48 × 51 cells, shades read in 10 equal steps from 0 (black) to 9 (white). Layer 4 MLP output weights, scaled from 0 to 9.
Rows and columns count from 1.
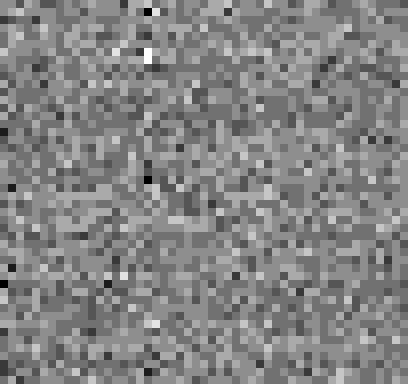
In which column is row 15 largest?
19
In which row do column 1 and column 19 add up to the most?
7
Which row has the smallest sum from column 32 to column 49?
46
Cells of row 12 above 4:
28
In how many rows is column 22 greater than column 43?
16
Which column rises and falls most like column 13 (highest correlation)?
34
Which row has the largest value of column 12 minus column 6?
11
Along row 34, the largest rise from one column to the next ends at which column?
3
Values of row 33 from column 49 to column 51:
2 5 5
